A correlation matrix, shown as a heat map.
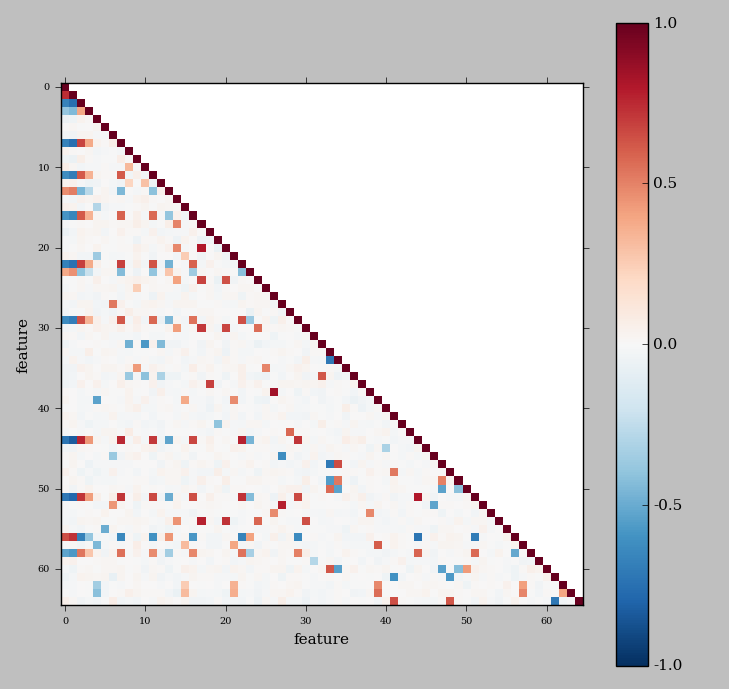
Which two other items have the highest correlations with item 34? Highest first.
47, 49
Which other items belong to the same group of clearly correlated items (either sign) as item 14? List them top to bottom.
17, 20, 24, 30, 54
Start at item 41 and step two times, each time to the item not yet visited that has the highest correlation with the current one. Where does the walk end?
48
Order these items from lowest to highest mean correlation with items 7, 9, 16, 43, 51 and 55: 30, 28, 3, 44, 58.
30, 28, 3, 58, 44
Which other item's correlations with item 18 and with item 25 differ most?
37
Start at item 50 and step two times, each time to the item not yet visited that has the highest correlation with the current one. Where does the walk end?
60
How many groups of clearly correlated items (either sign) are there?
15
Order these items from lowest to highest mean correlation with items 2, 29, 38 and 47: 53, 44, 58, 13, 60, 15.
13, 60, 15, 53, 58, 44
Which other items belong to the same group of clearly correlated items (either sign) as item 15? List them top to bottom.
4, 21, 39, 57, 62, 63
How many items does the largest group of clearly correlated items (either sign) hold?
15
